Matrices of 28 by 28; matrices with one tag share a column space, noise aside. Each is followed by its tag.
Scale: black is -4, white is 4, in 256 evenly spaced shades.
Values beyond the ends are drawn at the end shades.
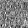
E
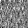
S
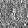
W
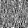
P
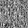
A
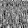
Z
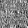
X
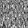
E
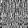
W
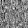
S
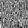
E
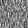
S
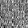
X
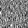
E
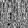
W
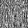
A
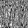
A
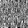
P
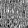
X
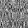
S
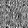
A
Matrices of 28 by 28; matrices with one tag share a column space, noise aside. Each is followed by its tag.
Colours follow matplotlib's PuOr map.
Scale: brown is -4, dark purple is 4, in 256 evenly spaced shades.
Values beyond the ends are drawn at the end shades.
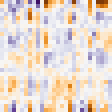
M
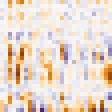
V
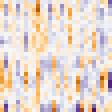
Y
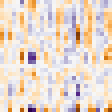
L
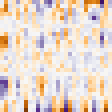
M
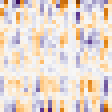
M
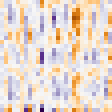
L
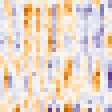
Y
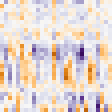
V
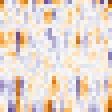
M
